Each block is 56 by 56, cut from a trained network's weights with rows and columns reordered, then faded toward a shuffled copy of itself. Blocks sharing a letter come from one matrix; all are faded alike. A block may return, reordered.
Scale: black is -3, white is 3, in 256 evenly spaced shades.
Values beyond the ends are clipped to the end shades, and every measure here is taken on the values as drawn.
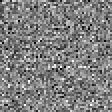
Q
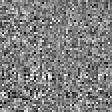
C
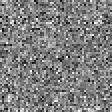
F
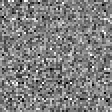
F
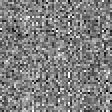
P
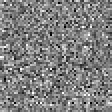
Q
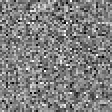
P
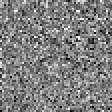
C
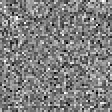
P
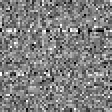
C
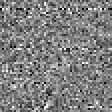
C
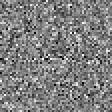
Q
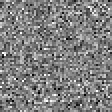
Q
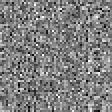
P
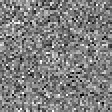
Q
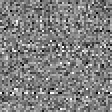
F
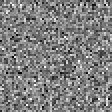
Q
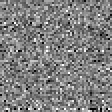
F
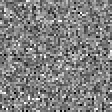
Q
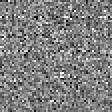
F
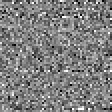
F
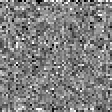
C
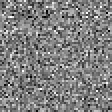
Q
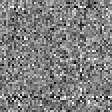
C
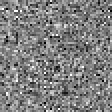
C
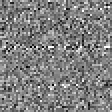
F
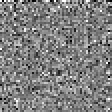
C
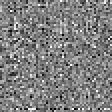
C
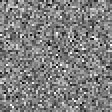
Q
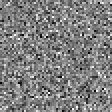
Q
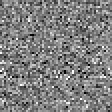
F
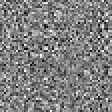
P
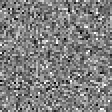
Q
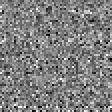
F
